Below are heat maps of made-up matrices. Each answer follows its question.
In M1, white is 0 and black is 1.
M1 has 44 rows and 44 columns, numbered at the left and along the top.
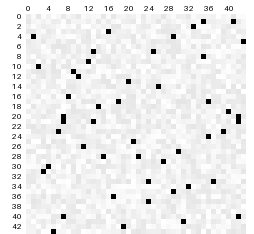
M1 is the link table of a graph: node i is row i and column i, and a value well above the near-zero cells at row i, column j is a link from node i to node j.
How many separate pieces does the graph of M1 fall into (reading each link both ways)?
9
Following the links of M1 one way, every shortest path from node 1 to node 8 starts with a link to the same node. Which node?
node 41
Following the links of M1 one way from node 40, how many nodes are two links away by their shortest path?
3
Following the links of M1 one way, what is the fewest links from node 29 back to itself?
4
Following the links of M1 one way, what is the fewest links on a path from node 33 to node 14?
5
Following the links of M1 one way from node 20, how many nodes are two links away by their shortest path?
3
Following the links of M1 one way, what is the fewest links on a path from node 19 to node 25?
3
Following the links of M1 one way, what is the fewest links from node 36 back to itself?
2
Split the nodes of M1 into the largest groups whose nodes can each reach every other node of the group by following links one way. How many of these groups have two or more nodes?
4
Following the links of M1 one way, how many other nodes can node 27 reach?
10
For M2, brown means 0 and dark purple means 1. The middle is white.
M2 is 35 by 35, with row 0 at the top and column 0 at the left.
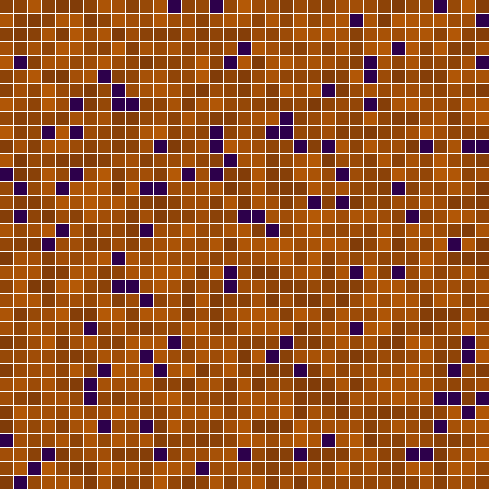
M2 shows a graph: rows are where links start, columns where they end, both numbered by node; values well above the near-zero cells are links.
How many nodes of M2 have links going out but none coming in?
1
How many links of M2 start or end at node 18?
2
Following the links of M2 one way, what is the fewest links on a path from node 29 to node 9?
5
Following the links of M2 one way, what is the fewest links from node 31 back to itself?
2
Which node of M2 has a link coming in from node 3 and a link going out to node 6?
node 28
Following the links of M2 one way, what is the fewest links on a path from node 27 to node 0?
7
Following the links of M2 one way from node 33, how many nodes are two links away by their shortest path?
2
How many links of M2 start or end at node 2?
1
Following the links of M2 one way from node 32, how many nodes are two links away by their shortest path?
6
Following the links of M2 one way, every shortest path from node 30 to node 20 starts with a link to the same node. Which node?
node 7
